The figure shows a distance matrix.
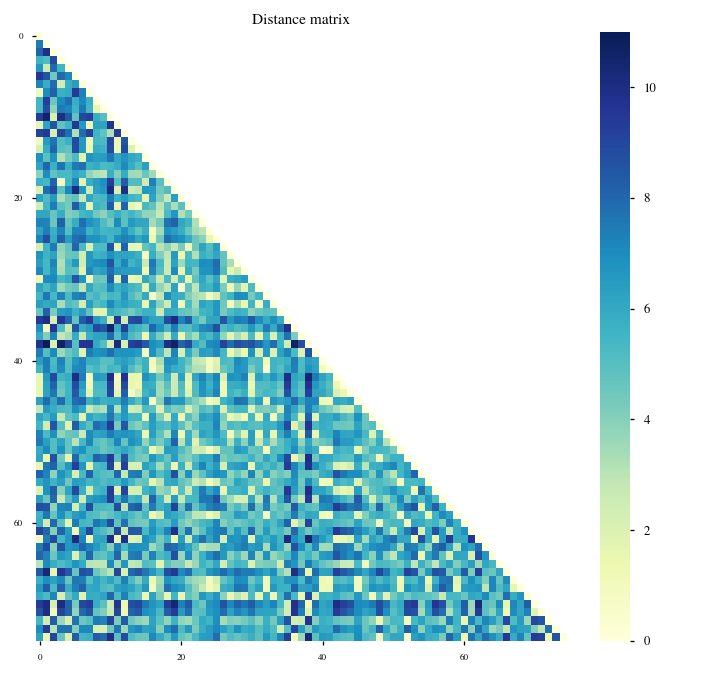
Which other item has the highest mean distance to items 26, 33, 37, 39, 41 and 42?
38
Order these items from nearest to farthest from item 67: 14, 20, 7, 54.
14, 7, 20, 54
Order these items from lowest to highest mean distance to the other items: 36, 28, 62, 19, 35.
28, 62, 19, 36, 35
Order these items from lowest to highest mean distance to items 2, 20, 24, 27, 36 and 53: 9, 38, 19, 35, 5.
9, 19, 5, 35, 38
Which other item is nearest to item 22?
50
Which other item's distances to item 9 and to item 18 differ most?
3
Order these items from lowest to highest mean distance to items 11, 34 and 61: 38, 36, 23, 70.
23, 70, 38, 36
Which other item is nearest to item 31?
20
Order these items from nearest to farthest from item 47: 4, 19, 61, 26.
26, 4, 61, 19
